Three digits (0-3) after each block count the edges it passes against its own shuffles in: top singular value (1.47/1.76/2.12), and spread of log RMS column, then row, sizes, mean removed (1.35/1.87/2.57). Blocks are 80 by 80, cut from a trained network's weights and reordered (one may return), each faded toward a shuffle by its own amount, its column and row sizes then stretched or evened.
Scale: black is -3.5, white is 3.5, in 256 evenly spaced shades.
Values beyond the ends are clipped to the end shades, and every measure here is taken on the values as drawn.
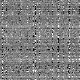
3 3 1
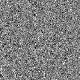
0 1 0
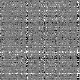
3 3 2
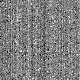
2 0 1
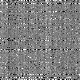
2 0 3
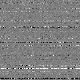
3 0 3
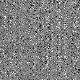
0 2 1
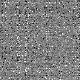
1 2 0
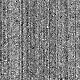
3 1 0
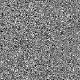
1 2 1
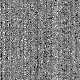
2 1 0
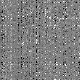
1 3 2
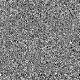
1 1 2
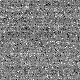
1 0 0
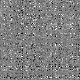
0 2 3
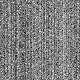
3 0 0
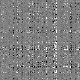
2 3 3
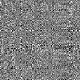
2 3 2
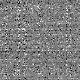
1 2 1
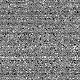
2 1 2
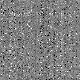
0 2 1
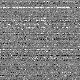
3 1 3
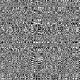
3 2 3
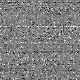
1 0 2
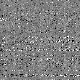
0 0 3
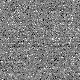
0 0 0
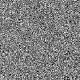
1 1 0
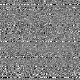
2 1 3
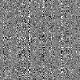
2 3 2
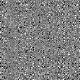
1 3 2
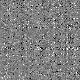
0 1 2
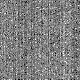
2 0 1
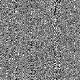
2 3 0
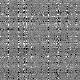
3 3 2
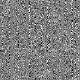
1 3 0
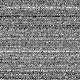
3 0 3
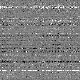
3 1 3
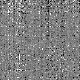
1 2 2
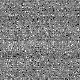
1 1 0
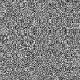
3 2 0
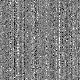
3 3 0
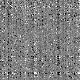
2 2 2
